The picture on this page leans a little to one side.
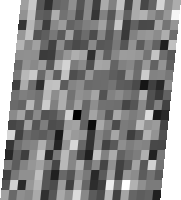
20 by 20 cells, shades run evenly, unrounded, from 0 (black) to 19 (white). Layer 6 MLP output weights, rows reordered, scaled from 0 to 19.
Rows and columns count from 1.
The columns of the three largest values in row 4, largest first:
2, 19, 7
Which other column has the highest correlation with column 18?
15
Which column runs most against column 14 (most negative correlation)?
13
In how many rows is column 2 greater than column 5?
10
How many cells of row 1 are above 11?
7
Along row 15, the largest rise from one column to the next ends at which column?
8
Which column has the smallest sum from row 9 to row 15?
20
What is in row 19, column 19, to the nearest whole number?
9
